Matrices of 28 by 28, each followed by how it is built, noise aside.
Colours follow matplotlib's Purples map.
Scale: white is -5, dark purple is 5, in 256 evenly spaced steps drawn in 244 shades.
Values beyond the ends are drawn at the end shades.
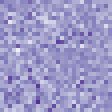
low rank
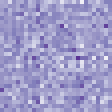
low rank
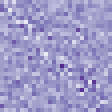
banded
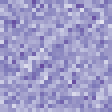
Hankel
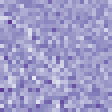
lower triangular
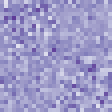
block diagonal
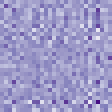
low rank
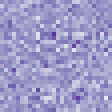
low rank
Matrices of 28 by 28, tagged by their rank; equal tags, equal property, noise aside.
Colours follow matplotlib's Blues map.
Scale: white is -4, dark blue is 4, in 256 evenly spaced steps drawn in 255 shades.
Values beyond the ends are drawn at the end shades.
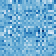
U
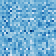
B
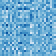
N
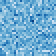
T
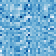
U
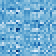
U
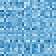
N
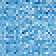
B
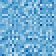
N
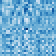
N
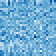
B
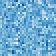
T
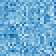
B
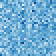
T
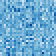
B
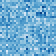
B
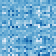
U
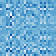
U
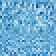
B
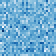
B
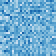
B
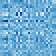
U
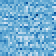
B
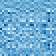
N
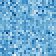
T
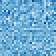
B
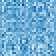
B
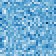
B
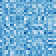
N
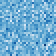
T
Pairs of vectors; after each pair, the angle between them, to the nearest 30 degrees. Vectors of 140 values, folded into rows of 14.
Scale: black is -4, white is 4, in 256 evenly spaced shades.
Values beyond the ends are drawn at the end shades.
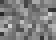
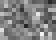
120 degrees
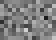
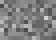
150 degrees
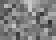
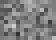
30 degrees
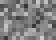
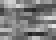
90 degrees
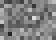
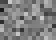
120 degrees
